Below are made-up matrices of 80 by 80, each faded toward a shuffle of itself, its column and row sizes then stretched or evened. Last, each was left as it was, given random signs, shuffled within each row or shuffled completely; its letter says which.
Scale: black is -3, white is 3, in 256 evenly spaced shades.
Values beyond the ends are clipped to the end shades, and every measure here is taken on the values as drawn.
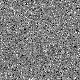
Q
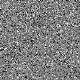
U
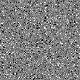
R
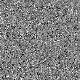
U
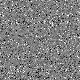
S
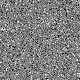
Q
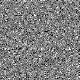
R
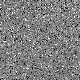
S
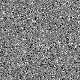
S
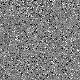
U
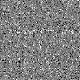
R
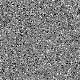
S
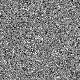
S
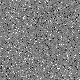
Q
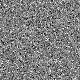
Q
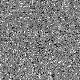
S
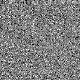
R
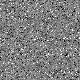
S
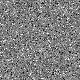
Q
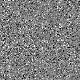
U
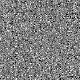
R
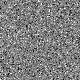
Q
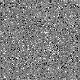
R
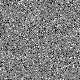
S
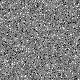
Q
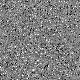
S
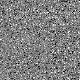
U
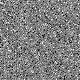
Q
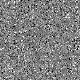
U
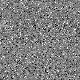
S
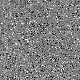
S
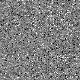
U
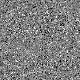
U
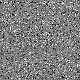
S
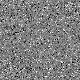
S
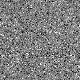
S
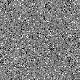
R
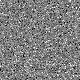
Q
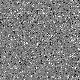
S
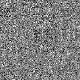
R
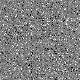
U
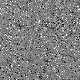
R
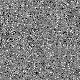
S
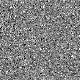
U
